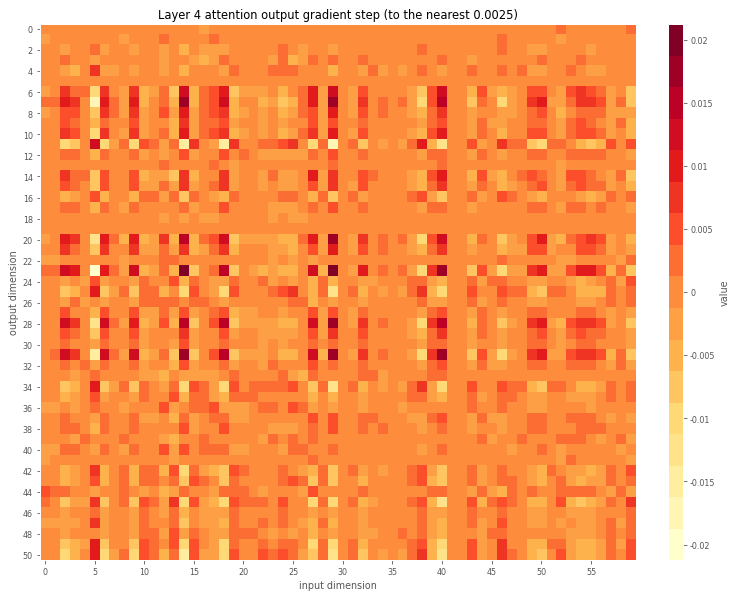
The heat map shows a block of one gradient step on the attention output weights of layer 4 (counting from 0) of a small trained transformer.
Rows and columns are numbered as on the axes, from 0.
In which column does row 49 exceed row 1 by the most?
5
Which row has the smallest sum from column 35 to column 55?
45
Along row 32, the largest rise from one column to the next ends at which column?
14
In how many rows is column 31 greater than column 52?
16
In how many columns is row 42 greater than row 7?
23
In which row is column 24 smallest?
7
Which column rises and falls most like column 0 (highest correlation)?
1
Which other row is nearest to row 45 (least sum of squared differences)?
49
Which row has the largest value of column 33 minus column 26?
33
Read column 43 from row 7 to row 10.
-0.0075 -0.0025 -0.0025 -0.0025
